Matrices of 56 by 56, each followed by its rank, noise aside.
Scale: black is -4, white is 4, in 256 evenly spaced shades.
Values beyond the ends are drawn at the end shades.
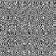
five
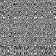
six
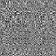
five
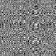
five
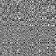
five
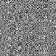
seven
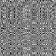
four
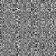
six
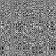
seven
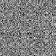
seven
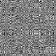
six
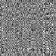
six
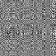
four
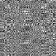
seven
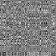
five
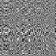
four
